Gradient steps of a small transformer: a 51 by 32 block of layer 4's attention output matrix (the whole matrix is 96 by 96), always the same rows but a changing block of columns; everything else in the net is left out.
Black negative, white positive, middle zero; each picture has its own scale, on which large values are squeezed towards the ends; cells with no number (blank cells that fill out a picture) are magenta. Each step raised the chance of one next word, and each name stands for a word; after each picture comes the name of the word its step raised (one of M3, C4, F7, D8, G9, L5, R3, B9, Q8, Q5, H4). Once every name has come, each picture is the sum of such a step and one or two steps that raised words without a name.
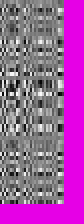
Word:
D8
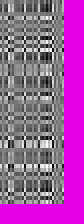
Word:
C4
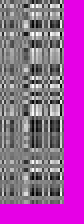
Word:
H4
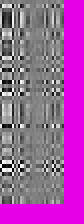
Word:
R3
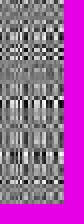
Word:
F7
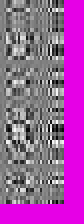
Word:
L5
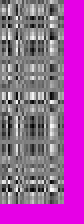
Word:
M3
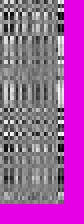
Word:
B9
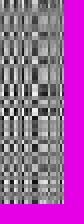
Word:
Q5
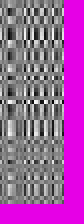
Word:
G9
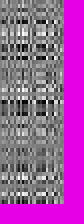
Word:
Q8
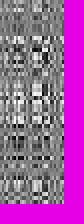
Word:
C4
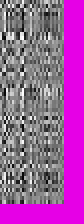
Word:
B9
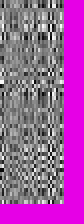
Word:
R3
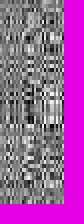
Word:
R3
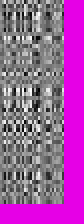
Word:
B9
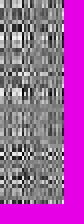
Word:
D8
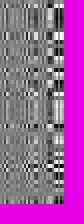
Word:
R3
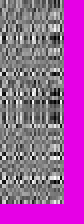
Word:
D8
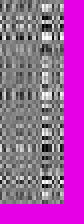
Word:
M3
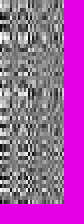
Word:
D8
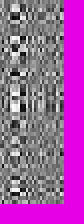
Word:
C4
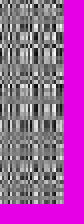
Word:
H4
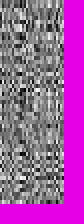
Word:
R3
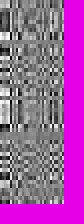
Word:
R3
